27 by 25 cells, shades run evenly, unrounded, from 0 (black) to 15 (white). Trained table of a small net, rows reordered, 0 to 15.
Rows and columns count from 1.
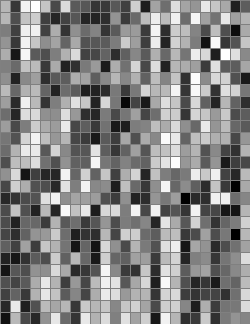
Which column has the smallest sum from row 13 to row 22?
24
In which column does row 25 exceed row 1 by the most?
11
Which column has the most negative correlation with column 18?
9
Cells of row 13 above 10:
10
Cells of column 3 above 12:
8
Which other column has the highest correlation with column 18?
4
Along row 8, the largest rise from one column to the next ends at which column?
20
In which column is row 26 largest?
2
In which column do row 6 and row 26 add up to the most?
14
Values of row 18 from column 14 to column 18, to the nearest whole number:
14 4 14 4 5
